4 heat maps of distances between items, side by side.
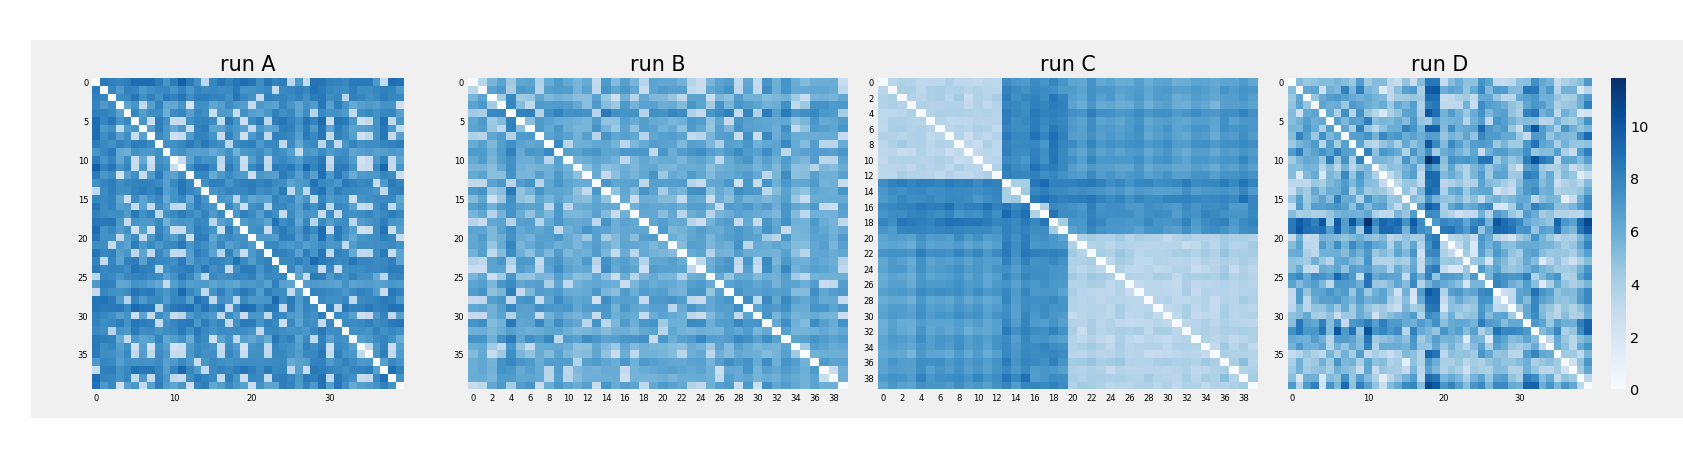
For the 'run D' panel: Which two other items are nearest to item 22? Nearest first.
24, 17
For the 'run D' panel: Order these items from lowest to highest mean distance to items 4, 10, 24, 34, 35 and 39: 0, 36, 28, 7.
0, 36, 28, 7
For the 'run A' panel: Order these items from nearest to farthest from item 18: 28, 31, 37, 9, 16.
28, 9, 16, 31, 37
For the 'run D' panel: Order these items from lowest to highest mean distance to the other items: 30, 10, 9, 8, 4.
30, 4, 8, 9, 10
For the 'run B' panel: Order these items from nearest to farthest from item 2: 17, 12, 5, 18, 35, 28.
35, 17, 5, 12, 18, 28
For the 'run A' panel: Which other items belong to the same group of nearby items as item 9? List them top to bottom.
26
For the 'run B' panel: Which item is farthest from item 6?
4
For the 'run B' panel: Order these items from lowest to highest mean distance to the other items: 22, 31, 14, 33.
22, 14, 31, 33
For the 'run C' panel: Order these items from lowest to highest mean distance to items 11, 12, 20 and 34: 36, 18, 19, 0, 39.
0, 39, 36, 19, 18
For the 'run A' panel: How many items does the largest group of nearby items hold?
11
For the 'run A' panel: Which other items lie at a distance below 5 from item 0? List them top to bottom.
14, 25, 27, 37
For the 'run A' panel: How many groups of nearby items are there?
9
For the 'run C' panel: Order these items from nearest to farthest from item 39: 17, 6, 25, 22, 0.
25, 22, 0, 6, 17
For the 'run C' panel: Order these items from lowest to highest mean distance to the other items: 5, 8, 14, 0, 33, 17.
33, 0, 5, 8, 14, 17
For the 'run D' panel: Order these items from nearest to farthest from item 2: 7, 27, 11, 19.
27, 11, 7, 19
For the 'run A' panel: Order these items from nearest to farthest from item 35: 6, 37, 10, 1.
10, 6, 1, 37
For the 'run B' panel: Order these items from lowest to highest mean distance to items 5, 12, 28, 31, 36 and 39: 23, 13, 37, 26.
13, 23, 37, 26
